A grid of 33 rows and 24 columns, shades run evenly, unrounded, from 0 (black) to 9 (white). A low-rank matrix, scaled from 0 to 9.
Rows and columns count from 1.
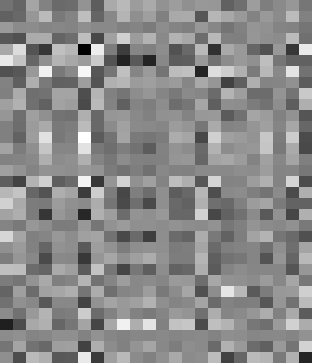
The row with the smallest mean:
20
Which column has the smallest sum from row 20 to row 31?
7
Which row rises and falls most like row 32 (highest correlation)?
9
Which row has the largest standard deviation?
5
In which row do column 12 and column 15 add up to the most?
30
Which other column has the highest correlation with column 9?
11
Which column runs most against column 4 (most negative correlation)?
16
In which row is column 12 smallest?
6
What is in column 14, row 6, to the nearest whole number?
3
